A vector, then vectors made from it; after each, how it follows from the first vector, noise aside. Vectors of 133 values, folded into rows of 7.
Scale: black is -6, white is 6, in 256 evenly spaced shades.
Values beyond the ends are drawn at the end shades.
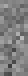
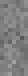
negated, shrunk.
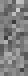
reversed, negated.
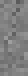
reversed, shrunk.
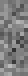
sign-scrambled.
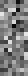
reversed, scaled up.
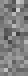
reversed, negated.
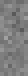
reversed, shrunk.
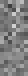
reversed, negated.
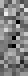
wrapped around, scaled up.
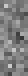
sign-scrambled.
